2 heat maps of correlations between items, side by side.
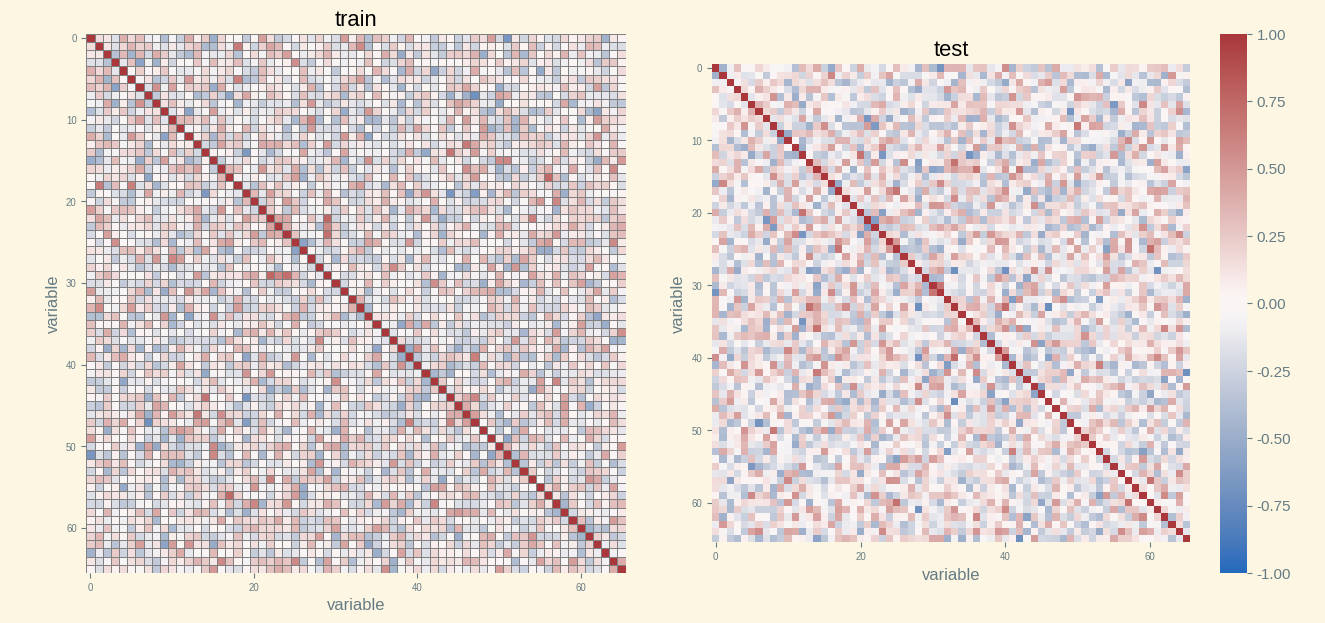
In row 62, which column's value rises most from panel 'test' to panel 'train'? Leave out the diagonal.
1
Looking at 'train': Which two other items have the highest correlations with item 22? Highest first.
29, 54
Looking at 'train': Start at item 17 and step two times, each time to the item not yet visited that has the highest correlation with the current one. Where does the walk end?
25
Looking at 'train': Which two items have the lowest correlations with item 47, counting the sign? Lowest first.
7, 19
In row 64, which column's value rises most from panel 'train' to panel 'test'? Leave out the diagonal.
32
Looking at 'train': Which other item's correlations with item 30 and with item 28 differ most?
61
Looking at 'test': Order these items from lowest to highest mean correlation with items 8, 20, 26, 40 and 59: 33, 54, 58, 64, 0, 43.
43, 64, 58, 54, 0, 33
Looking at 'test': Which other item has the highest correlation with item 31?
30
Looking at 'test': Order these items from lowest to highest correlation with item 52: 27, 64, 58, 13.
13, 64, 58, 27
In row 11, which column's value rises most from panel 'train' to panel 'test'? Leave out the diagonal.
44
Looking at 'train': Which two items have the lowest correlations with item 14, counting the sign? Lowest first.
19, 41
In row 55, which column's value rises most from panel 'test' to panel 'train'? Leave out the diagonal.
42
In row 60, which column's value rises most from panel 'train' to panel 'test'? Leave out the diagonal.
10
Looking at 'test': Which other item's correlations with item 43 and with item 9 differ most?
62
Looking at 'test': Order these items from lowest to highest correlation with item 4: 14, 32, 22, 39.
32, 39, 22, 14
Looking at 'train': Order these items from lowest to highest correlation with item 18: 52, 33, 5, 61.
52, 61, 33, 5
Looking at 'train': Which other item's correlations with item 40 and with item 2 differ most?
38
